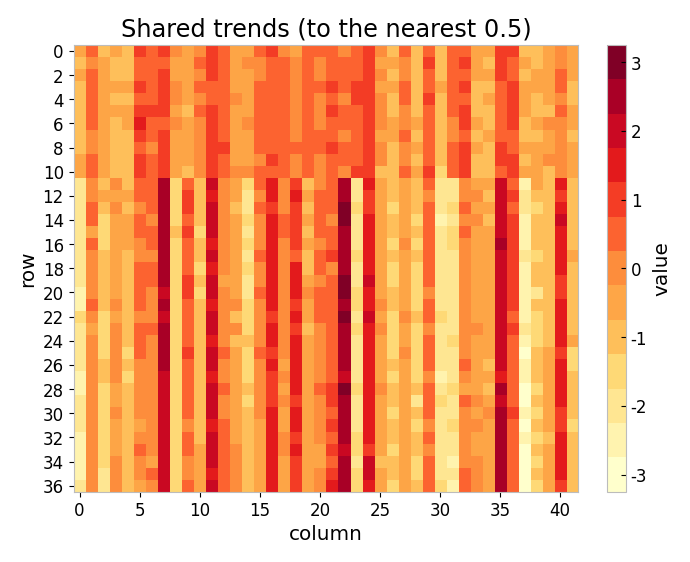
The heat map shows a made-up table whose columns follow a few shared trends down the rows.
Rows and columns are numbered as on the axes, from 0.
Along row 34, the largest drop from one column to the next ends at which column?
23
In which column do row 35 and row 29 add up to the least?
37
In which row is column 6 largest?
5
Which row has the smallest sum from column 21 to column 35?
27
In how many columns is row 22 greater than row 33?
9
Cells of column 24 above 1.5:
4
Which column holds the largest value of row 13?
22
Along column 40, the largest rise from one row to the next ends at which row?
11
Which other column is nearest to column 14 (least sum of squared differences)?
8
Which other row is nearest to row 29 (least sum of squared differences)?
26
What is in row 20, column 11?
2
